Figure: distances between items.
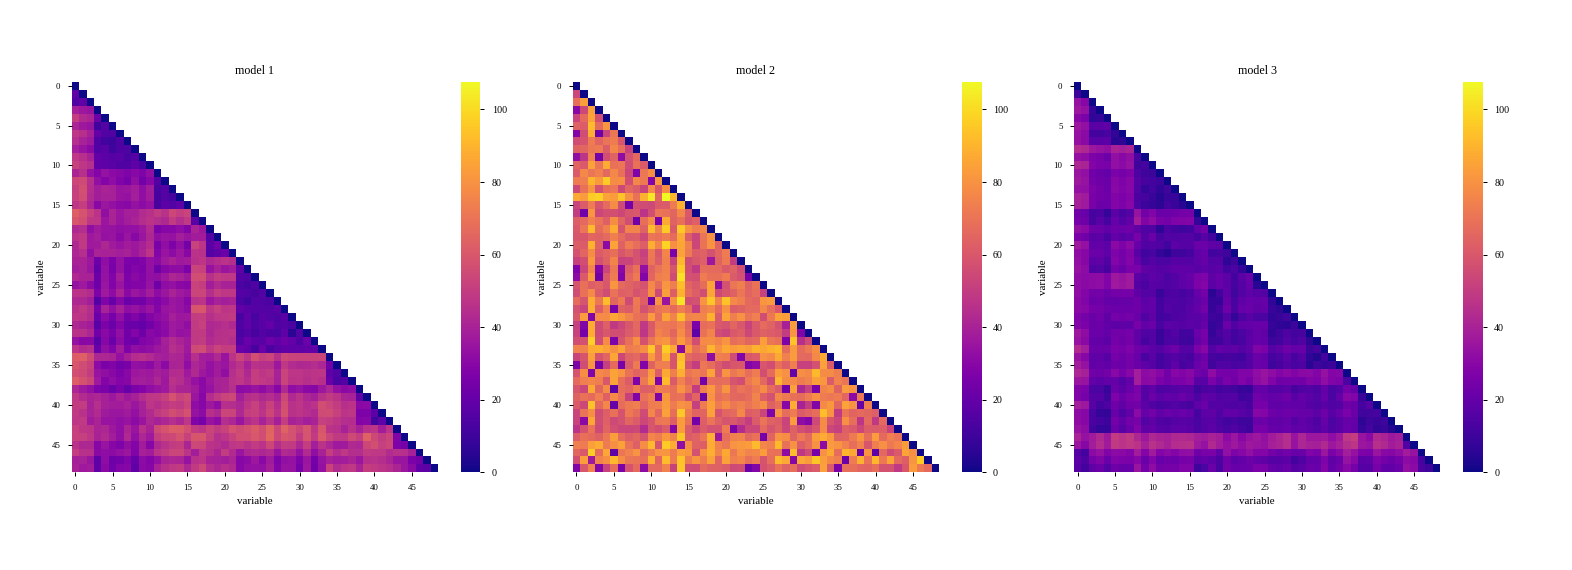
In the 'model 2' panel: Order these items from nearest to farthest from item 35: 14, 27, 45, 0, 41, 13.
0, 41, 13, 27, 45, 14
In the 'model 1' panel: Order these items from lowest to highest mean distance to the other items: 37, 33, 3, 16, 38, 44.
3, 38, 33, 37, 16, 44
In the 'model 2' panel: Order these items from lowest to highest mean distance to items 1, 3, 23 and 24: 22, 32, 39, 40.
22, 32, 40, 39
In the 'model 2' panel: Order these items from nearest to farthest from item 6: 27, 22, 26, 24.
24, 22, 26, 27
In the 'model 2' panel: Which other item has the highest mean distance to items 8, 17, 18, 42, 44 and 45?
12
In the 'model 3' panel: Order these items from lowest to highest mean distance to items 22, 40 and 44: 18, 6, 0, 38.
38, 18, 6, 0
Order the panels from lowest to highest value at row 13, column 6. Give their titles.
model 3, model 1, model 2
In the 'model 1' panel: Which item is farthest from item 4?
0
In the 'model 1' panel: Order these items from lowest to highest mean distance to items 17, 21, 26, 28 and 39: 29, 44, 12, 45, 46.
29, 12, 46, 45, 44
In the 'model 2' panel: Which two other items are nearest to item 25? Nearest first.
44, 19
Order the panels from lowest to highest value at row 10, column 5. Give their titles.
model 1, model 3, model 2
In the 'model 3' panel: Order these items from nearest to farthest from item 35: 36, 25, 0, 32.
32, 25, 36, 0
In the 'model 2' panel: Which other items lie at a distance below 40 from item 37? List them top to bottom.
8, 11, 17, 39
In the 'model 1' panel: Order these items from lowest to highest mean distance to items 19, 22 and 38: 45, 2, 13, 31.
31, 2, 13, 45
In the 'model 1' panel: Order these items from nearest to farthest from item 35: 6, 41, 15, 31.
6, 15, 31, 41
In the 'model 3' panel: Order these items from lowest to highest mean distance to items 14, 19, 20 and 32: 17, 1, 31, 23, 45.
31, 23, 17, 1, 45
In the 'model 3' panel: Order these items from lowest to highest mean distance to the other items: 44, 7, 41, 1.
41, 7, 1, 44
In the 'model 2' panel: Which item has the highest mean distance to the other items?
14
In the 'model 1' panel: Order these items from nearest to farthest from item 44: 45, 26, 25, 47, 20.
45, 47, 20, 25, 26
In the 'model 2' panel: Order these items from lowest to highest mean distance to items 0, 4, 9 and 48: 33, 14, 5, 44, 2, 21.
21, 44, 5, 2, 33, 14
